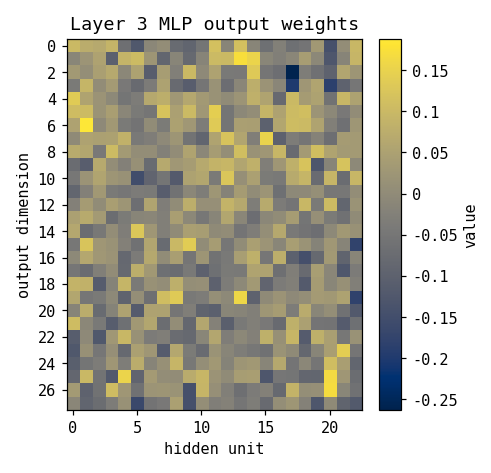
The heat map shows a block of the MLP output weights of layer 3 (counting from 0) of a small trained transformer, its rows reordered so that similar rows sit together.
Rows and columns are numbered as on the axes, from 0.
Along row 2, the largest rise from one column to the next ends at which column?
18
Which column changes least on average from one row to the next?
2
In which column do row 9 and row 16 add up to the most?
14
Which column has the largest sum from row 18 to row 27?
20
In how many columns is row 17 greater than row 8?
6
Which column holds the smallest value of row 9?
19
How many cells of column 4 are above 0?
11
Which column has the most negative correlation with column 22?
8
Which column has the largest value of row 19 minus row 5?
13
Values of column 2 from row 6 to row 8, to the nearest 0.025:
0 0.05 -0.05
